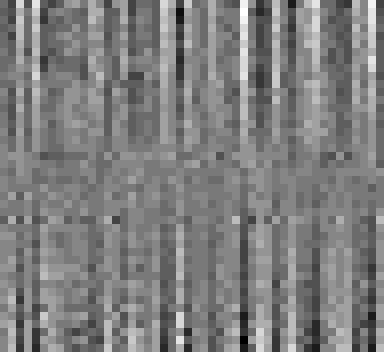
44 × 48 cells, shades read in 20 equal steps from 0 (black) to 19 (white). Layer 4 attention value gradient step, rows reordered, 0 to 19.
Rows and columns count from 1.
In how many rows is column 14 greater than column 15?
19
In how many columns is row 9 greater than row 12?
22
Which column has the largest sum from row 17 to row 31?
33
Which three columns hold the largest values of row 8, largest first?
47, 31, 40
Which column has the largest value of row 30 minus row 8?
23
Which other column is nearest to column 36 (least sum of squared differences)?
18
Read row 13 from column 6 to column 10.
9 8 9 11 11
